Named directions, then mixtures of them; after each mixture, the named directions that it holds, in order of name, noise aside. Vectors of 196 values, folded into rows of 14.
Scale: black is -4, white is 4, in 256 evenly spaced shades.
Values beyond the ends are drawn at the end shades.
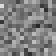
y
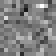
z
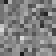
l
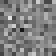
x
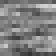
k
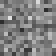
x, y, z.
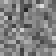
x, z.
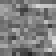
k, y, z.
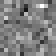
z.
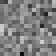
l.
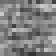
k, x.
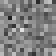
x.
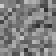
y.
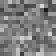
k, l, z.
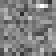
k, x, z.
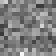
k, l.
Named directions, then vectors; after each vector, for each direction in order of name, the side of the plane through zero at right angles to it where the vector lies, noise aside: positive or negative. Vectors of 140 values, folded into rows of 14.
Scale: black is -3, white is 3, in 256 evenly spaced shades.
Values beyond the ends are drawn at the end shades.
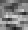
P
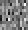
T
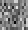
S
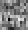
positive, positive, negative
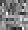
positive, positive, positive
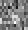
positive, negative, negative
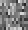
negative, negative, negative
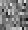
negative, negative, negative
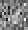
positive, negative, positive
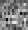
positive, negative, positive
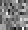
positive, positive, positive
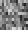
negative, negative, negative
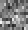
positive, negative, negative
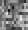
positive, positive, positive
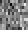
positive, positive, positive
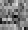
negative, positive, positive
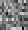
negative, negative, negative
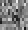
negative, positive, positive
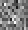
positive, negative, negative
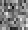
positive, positive, positive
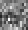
negative, negative, positive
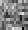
negative, negative, negative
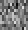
positive, negative, negative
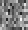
positive, positive, positive
